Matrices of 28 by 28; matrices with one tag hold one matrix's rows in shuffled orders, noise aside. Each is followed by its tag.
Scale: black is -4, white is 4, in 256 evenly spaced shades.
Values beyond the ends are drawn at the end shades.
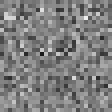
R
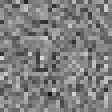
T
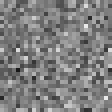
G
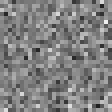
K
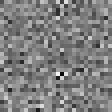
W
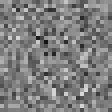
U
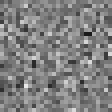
G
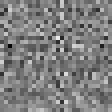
W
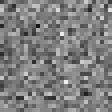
G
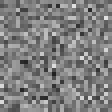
T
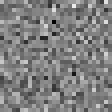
T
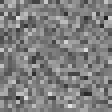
G
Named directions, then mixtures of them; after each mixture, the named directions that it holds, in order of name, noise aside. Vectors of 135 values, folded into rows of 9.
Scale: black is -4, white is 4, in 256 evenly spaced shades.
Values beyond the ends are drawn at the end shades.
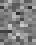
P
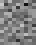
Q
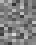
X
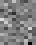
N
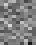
N, P.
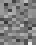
N, Q.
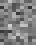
P.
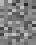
Q, X.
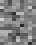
N, P.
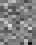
N, P.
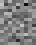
Q.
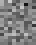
Q, X.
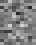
P.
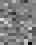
N.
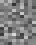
X.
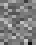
N, P.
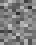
N, P.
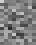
P, X.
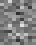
P, Q.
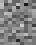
Q.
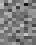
Q.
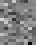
N.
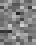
P.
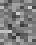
P.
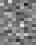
P, Q.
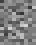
P, X.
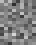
X.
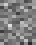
N, P.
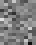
N.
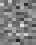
P, Q.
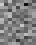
Q.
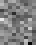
N, Q.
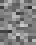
P.
